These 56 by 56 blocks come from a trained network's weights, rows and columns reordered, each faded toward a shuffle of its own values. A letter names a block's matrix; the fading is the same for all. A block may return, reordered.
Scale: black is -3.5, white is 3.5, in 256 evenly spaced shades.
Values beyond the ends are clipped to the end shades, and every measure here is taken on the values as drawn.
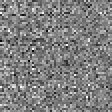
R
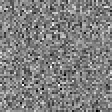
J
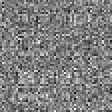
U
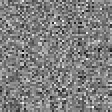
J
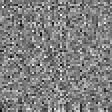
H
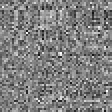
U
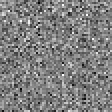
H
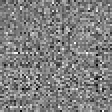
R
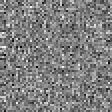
H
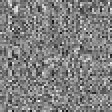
U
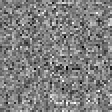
R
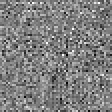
R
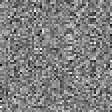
J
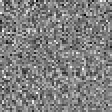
J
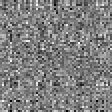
R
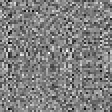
U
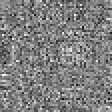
J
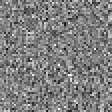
J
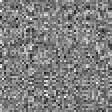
U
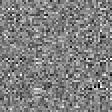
R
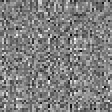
U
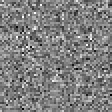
R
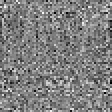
R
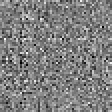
R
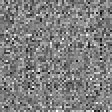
R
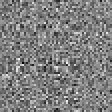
U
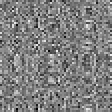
U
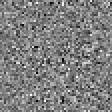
H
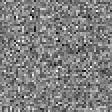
H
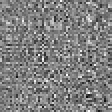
U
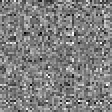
R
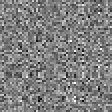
U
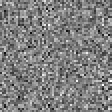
J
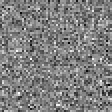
J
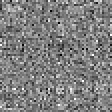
R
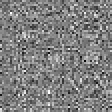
U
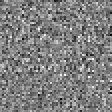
H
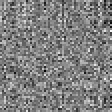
U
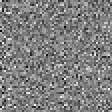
H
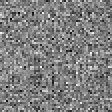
R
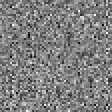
H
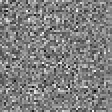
H
